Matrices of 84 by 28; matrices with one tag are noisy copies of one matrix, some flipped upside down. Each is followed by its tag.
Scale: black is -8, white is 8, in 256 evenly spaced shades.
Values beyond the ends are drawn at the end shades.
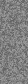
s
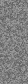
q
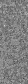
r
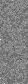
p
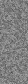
q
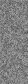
p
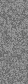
p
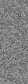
q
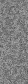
r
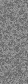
q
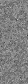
q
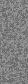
s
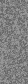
r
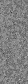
r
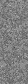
p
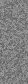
q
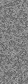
q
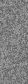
r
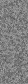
q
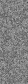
p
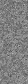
p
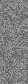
p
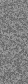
q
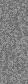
s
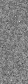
s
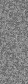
s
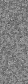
s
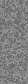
q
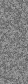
q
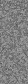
s
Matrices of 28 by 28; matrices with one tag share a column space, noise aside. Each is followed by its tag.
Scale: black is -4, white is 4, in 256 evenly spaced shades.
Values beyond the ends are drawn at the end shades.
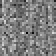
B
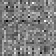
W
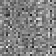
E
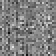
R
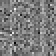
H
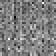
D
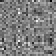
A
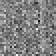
E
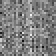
E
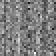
D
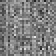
A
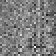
E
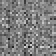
E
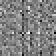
H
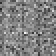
H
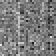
A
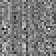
R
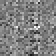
R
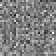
H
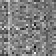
R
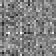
B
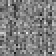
B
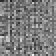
A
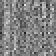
B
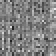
D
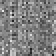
W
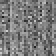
W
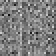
H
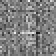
H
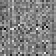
R
